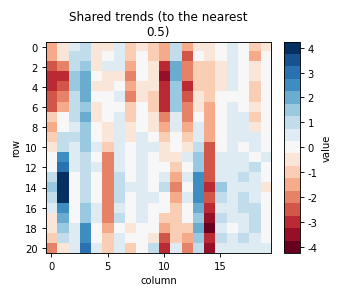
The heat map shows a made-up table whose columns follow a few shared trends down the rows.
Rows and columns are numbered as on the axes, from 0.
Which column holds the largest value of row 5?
3
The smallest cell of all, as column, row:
14, 18
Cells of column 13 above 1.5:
5
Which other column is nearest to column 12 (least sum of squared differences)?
0
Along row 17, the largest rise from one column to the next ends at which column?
15
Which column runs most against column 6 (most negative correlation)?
2
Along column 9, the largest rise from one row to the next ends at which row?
20
